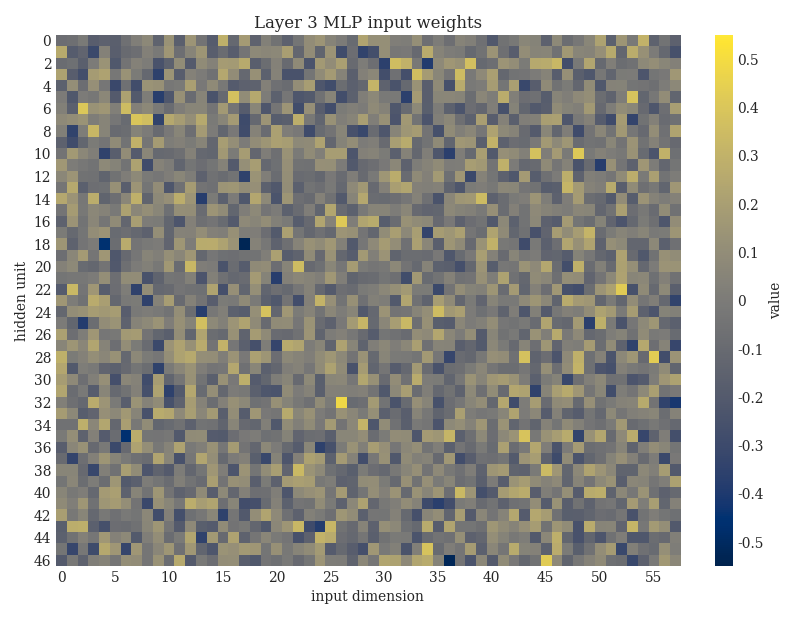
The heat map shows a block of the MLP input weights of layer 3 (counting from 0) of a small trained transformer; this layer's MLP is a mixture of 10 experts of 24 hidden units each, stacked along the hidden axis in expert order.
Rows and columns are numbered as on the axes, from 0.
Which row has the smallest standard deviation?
15
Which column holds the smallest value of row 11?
50
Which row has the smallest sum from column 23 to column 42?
6
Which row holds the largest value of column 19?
24
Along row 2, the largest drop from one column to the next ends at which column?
47
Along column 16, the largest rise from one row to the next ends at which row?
5
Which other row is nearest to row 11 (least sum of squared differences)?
21
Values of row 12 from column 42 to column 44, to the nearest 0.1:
-0.2 0.2 -0.2
